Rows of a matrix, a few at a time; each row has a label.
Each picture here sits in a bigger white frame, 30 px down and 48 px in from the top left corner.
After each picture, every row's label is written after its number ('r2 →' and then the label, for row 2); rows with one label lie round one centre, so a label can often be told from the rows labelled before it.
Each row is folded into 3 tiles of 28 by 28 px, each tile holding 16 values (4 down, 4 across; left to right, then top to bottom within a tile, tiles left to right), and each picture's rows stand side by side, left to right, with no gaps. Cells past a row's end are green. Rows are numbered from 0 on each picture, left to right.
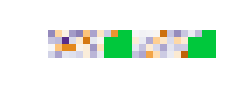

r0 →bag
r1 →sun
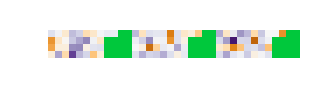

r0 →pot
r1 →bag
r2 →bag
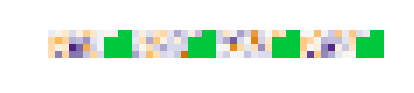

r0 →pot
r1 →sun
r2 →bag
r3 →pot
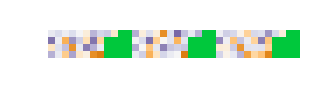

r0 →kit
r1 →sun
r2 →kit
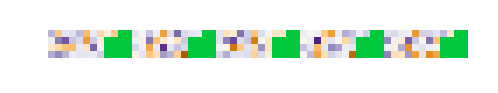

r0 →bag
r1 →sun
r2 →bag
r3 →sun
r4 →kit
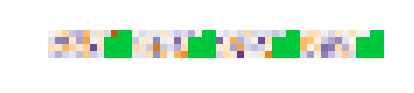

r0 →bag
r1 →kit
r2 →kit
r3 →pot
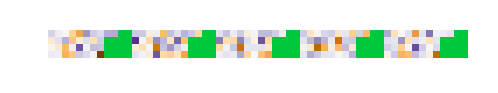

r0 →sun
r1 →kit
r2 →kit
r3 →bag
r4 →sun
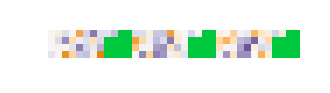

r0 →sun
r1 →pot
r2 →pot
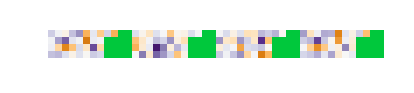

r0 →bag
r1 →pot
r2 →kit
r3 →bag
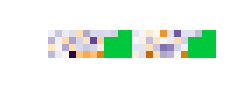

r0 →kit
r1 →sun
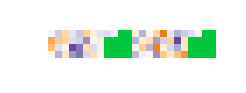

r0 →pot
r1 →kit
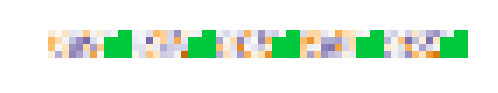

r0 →pot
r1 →sun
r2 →kit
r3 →pot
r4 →kit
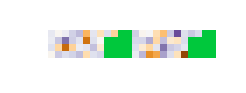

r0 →bag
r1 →sun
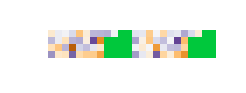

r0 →kit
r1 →kit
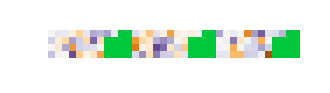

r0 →kit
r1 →pot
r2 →sun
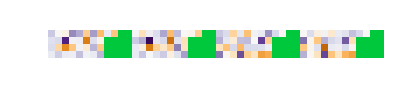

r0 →bag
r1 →bag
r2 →kit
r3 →kit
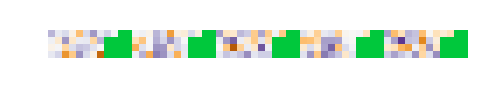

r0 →sun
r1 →pot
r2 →bag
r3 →pot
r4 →bag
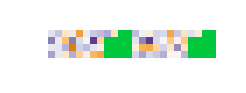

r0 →kit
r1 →bag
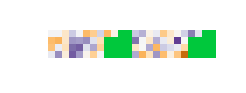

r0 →pot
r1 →kit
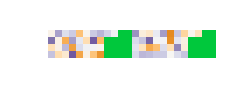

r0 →kit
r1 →bag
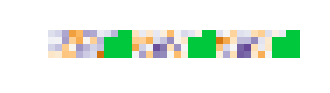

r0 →sun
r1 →pot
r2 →pot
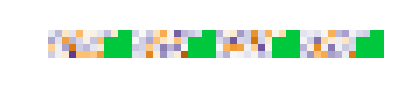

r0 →kit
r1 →sun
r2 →bag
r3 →sun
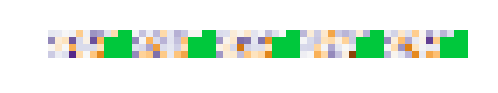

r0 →kit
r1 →kit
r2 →kit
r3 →sun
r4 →kit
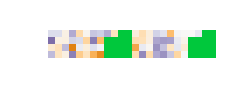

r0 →kit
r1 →pot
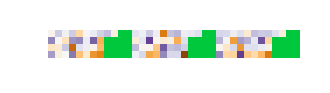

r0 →kit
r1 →sun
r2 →kit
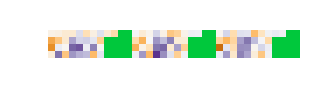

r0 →pot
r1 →pot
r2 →pot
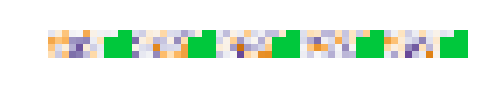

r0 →pot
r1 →kit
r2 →kit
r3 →bag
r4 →pot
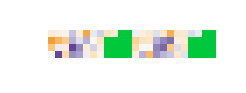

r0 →pot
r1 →pot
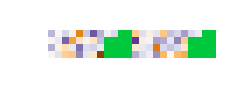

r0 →sun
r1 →kit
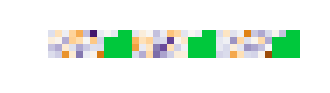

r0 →sun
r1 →pot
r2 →sun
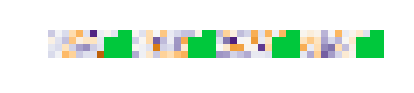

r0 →sun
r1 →kit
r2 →bag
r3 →pot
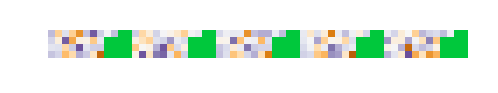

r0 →sun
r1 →pot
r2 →sun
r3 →sun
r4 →kit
